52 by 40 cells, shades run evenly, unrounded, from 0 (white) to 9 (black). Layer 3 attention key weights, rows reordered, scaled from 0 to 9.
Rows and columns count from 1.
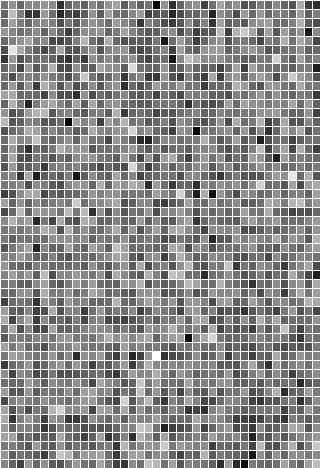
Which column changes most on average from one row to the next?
35
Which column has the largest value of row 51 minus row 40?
20
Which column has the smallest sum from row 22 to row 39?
23
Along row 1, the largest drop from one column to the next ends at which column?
21
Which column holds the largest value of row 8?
40
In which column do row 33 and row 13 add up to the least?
6
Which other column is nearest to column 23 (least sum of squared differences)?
3
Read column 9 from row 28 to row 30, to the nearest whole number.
3 6 5
